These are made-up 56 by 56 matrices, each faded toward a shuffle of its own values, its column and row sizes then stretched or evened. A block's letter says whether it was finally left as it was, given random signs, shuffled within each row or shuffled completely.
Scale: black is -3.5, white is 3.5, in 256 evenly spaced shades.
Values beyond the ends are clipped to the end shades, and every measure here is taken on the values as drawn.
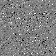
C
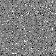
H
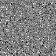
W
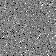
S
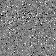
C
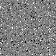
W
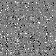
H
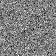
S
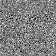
C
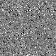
C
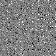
W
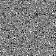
W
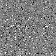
H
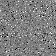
C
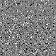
H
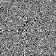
W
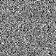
W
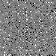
H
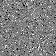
S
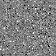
W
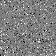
C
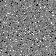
S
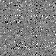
H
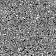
C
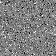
S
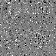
H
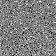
C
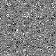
H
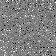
C
